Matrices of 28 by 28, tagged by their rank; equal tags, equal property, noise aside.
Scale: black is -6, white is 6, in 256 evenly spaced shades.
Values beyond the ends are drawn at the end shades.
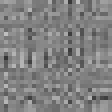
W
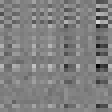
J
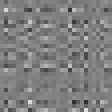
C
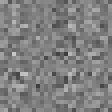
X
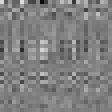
C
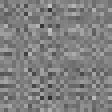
W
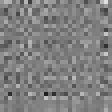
W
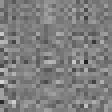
W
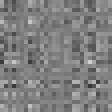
C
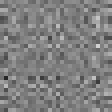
W
